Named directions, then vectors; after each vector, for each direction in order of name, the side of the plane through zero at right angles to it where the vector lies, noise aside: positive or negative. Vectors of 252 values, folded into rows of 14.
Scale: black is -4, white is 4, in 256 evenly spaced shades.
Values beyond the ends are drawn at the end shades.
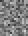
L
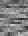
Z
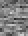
negative, positive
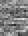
positive, negative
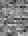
negative, positive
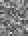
negative, negative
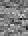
positive, positive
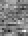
positive, negative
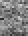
negative, negative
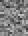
positive, positive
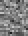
positive, positive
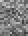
negative, negative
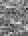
negative, negative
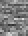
positive, negative
